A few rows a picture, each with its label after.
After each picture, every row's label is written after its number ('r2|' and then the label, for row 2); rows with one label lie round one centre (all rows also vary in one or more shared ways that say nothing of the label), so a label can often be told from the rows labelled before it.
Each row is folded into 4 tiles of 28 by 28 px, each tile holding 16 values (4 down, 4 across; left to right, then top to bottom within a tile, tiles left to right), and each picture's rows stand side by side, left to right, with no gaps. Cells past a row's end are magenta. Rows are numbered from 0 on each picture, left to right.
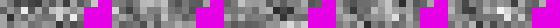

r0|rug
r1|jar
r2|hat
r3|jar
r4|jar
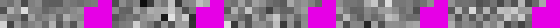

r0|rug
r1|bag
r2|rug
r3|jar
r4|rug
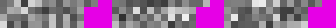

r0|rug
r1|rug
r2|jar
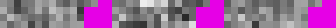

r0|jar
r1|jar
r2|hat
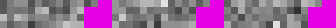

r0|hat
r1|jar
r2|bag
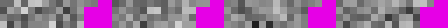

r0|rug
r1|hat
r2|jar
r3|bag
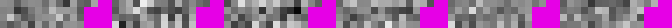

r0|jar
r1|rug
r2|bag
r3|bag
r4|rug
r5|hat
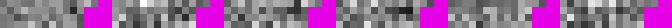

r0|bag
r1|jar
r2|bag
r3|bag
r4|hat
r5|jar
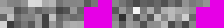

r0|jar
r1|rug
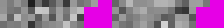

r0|hat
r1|bag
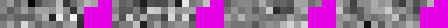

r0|bag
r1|hat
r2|hat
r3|jar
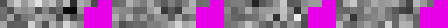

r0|bag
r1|hat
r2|bag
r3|bag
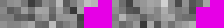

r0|bag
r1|jar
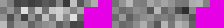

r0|rug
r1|bag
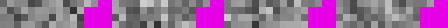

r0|bag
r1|jar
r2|hat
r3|jar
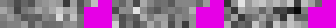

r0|jar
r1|rug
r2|bag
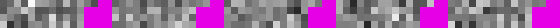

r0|rug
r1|hat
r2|bag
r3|jar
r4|rug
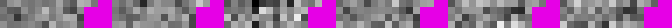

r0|bag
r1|bag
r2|hat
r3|bag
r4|bag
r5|bag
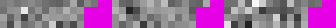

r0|rug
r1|jar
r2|rug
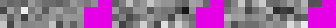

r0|rug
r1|bag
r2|hat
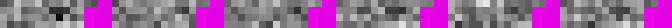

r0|hat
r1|bag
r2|bag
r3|hat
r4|jar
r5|hat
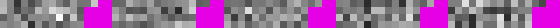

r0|jar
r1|hat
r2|rug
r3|hat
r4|rug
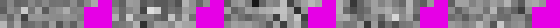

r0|rug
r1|hat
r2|bag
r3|jar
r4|bag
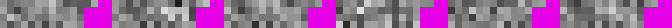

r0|jar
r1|jar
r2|jar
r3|rug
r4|rug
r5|jar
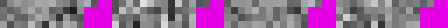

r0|bag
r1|rug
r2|bag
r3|jar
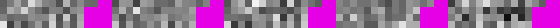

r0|rug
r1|rug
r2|rug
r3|hat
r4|bag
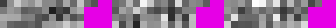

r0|hat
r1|rug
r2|jar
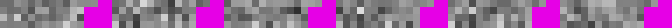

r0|hat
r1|rug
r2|bag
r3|rug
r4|rug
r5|jar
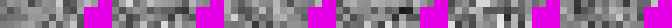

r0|bag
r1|bag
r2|jar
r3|bag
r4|rug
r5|jar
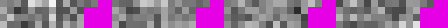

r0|jar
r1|jar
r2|bag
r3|hat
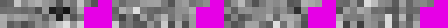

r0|hat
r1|rug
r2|bag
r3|rug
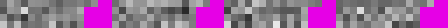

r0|rug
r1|bag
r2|rug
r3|rug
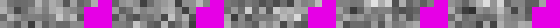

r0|jar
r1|bag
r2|rug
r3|jar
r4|jar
